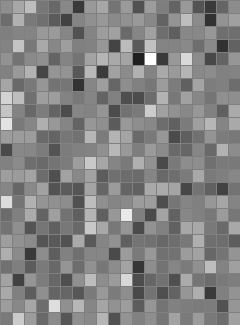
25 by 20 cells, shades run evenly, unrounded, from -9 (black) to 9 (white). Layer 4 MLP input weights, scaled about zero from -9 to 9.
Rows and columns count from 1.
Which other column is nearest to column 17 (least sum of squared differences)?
20
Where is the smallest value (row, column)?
5, 12
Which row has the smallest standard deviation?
3
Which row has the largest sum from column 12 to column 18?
6
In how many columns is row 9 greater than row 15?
13
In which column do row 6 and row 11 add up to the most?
8
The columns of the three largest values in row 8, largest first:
1, 2, 14
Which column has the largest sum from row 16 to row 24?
11
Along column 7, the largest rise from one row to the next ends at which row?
24
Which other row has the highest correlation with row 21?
18
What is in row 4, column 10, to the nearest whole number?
-4
